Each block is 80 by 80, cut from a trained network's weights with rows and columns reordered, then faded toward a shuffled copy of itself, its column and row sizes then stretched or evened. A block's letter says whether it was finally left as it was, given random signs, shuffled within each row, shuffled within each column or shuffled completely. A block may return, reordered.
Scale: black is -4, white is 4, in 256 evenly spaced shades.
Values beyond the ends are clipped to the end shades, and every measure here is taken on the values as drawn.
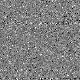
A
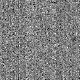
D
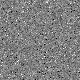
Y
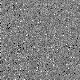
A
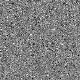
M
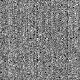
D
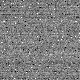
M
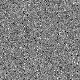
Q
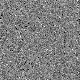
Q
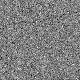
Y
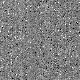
Q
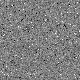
Y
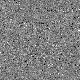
M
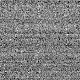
D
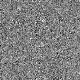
A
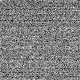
M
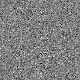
A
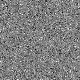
M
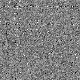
A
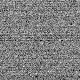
M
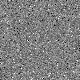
M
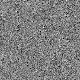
Q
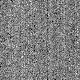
Q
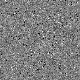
A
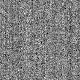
Q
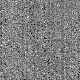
Q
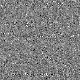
A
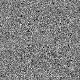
A
